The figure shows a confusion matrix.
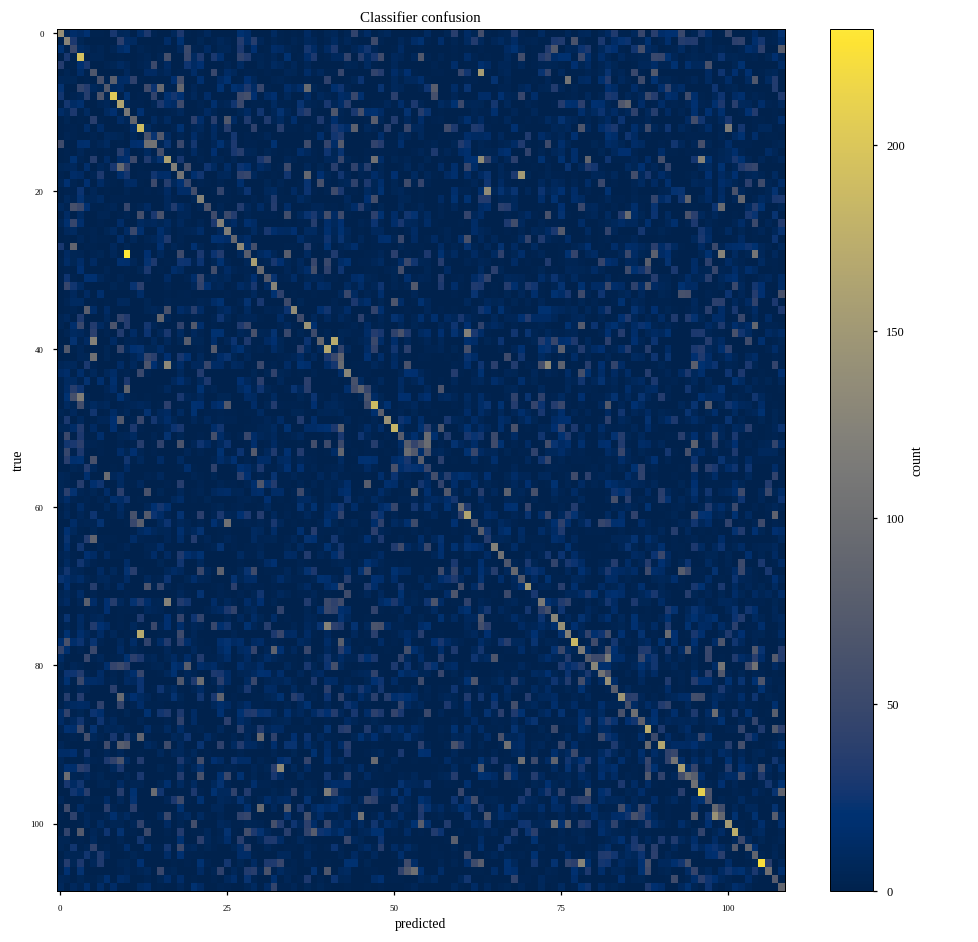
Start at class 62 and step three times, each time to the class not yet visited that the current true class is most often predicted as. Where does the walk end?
40
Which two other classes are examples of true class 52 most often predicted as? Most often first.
55, 95
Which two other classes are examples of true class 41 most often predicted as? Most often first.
5, 42
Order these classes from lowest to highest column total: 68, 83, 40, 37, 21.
83, 68, 21, 37, 40
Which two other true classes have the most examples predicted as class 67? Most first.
90, 58
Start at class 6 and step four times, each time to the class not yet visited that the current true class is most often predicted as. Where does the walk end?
74
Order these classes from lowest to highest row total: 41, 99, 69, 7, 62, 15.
15, 69, 41, 62, 7, 99
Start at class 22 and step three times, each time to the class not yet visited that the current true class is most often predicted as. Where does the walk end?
30
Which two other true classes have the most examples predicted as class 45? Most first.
99, 10
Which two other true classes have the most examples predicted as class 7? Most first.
56, 90
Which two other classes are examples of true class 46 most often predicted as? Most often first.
3, 2
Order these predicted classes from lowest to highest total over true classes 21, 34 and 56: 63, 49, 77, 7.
49, 63, 77, 7
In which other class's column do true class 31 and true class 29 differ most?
88
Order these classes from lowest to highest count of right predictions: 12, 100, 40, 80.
80, 100, 40, 12
